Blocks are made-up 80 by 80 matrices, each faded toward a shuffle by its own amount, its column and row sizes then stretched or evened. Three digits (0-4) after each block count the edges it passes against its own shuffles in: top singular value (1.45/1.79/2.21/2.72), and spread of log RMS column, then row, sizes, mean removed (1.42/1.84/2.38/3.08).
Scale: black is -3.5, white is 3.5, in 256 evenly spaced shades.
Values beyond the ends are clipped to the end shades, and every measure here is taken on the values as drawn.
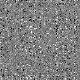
1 3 2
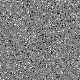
1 0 0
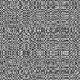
4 3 3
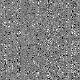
0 4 0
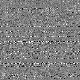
2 0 4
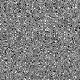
2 1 0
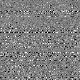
2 0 4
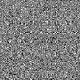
2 1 2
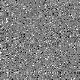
2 1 0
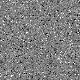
0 0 1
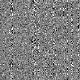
1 4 1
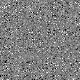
1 1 2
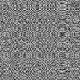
4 1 3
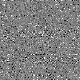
2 0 3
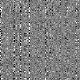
3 4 2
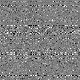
3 0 4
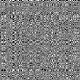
4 3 3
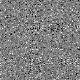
1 2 2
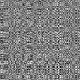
4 4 3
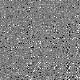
1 2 3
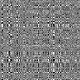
4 4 3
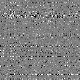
3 0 4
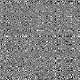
3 2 4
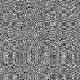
4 0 1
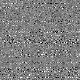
0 0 4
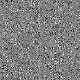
2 3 1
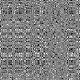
4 3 2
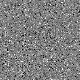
1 1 1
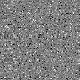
2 0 1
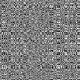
4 3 3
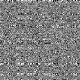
3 1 3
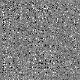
0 2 2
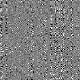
3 4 1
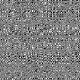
3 1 4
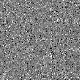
1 1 0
